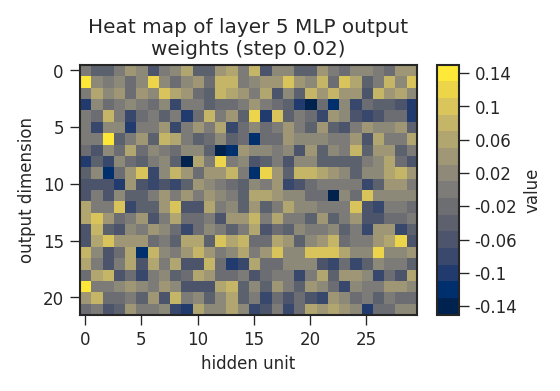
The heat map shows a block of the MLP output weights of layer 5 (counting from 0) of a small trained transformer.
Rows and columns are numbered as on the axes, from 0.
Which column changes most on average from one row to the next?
8
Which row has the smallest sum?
3
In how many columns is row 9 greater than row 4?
19
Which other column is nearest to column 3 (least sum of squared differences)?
18
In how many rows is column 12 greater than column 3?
15
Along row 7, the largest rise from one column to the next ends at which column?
14
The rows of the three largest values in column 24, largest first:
12, 7, 1
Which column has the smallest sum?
25
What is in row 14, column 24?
0
